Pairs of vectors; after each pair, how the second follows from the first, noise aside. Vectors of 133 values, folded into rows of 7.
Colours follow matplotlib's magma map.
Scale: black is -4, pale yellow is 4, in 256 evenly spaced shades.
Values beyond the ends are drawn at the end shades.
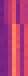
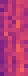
wrapped around, negated, shrunk.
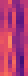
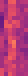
wrapped around, negated, shrunk.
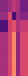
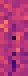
negated, partly zeroed.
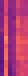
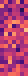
shuffled.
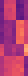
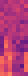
wrapped around, negated, partly zeroed.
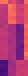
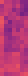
reversed, shrunk.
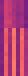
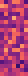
shuffled.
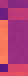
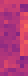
reversed, shrunk.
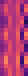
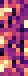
wrapped around, negated, scaled up.
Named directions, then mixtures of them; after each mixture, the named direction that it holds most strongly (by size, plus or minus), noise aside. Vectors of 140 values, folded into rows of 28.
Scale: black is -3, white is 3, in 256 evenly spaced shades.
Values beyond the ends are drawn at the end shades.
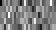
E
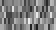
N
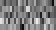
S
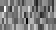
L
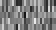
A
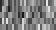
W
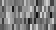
N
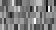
A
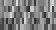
S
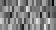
S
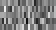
L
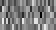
W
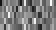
E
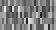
L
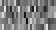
L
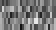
N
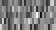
N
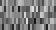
L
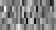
L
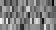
S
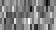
N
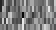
W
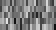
S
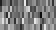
S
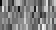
A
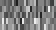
S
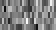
L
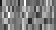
E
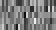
A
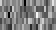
N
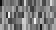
E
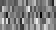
S
